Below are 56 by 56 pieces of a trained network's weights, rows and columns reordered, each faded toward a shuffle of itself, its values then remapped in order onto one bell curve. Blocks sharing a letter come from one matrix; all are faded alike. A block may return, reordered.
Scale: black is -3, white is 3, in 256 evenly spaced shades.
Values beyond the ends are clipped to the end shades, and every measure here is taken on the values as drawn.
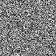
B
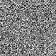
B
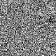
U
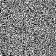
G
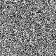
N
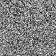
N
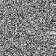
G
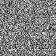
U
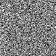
B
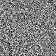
G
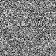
U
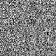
U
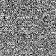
U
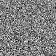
N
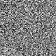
U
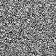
G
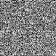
U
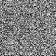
U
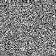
U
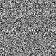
G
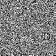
G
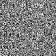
G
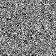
N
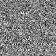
U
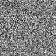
U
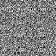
U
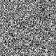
B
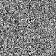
B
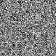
G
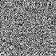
G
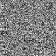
B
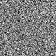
B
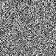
B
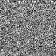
G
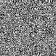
G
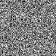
U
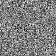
N
